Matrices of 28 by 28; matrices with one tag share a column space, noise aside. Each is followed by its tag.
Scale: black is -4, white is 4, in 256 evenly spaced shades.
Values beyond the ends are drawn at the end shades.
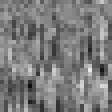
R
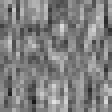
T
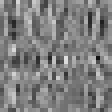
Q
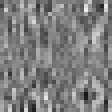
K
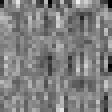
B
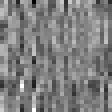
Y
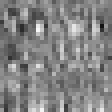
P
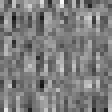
B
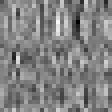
Q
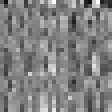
B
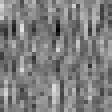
T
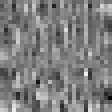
K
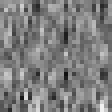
K
